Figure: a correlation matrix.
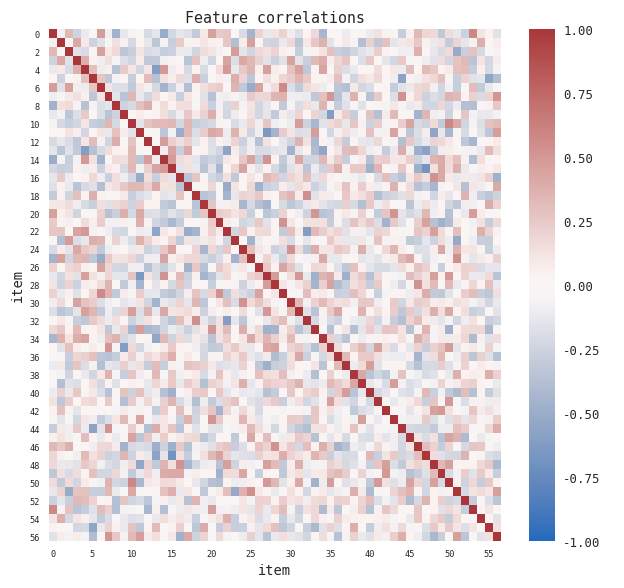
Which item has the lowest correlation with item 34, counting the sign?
13
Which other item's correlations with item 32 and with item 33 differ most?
22
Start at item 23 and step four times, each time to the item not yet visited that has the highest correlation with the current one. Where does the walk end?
21
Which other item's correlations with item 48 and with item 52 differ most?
50
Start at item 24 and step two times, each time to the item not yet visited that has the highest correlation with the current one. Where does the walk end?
3
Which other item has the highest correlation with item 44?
7
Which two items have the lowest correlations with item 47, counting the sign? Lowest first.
15, 13
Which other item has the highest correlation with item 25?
51
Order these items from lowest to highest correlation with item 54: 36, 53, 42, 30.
30, 53, 42, 36
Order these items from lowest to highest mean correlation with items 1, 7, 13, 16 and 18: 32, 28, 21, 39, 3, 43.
43, 21, 39, 28, 3, 32
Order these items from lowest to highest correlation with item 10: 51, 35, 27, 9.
9, 35, 27, 51
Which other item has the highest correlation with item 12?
14
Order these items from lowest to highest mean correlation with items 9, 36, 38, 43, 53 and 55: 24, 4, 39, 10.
4, 24, 10, 39
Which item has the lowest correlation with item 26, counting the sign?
17
